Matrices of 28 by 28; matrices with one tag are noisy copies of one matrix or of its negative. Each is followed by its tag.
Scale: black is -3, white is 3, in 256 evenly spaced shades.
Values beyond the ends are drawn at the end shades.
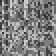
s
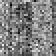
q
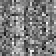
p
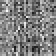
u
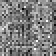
q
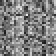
p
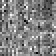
s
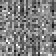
u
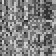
s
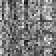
s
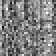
s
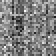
p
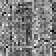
q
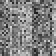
q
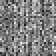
u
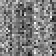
q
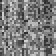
s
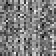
u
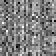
u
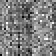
q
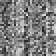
p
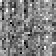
s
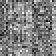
q
